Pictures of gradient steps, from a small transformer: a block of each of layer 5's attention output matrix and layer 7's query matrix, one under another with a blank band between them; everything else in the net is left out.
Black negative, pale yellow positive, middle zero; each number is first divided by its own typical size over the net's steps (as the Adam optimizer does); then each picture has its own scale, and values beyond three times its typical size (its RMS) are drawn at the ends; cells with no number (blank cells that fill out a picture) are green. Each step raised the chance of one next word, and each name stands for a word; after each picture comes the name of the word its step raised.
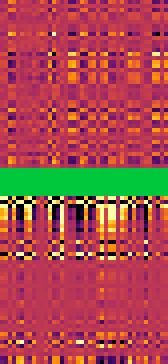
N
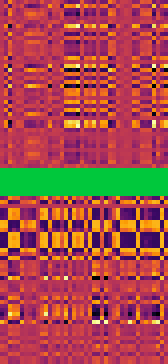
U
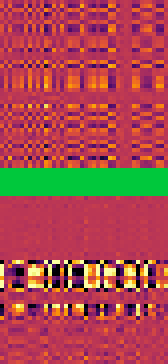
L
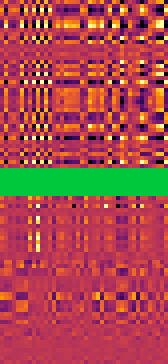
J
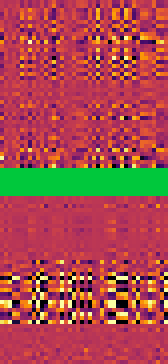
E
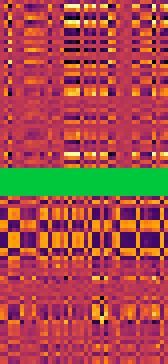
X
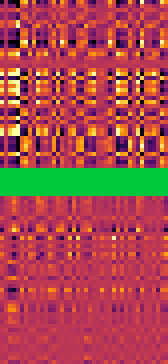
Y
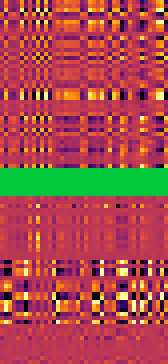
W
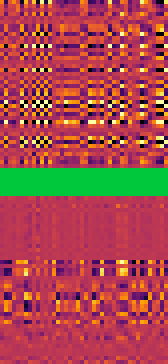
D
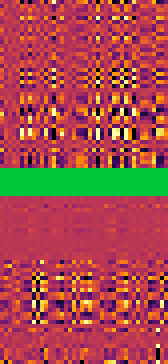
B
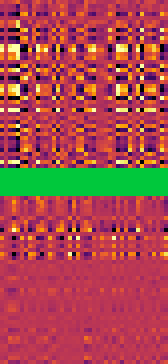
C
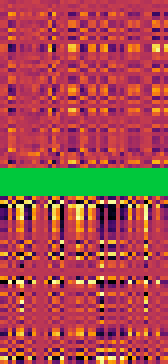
C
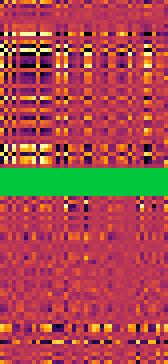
N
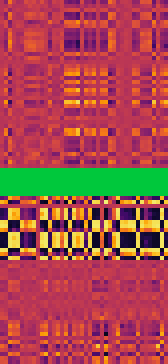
Y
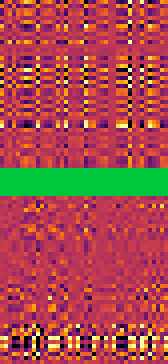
U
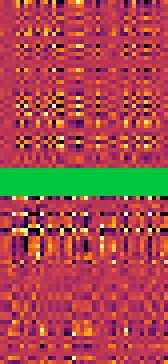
D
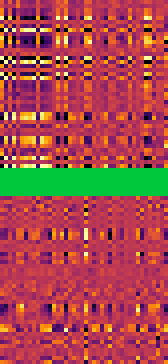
E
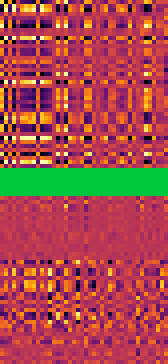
J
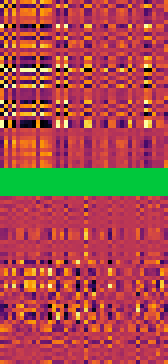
U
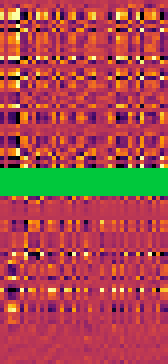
E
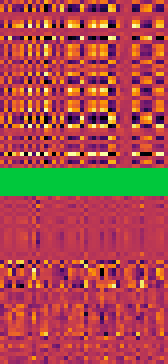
J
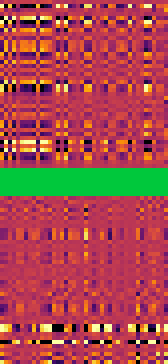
X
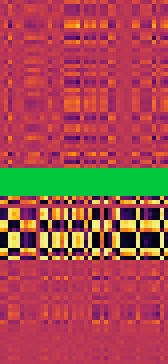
J
